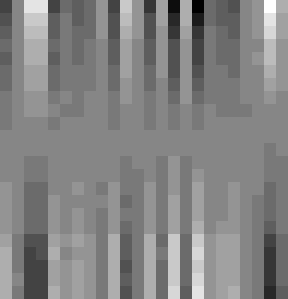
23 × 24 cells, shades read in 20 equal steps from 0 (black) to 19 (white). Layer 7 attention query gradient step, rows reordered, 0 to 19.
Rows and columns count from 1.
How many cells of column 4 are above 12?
5
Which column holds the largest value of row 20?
17
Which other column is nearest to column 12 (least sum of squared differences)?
9
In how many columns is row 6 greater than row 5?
7
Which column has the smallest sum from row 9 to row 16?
23
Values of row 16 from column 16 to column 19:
9 12 10 10
